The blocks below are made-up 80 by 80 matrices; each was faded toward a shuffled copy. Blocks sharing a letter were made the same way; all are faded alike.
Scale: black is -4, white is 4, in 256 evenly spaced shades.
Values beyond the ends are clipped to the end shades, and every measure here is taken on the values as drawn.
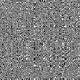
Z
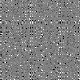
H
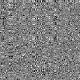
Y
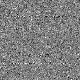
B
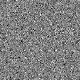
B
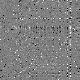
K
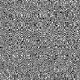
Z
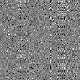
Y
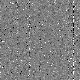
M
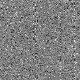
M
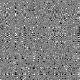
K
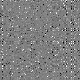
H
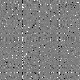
H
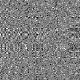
Z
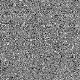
B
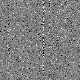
M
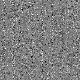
M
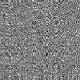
Z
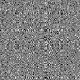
Z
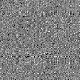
Z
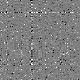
K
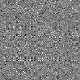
Z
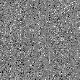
M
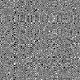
Y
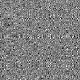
Z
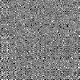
Z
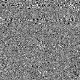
B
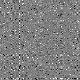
K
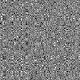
Z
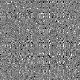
Y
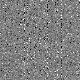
M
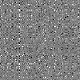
Y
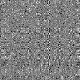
Z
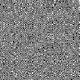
Z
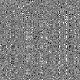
Y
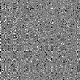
Y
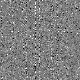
M
